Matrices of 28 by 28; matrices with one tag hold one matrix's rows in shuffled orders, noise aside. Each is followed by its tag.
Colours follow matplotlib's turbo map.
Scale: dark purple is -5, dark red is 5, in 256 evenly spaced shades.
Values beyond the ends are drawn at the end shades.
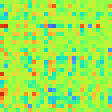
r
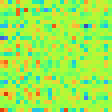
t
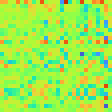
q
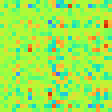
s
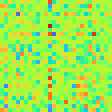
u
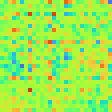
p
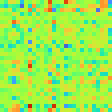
p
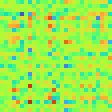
p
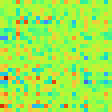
t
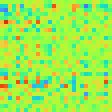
t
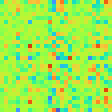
s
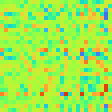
q
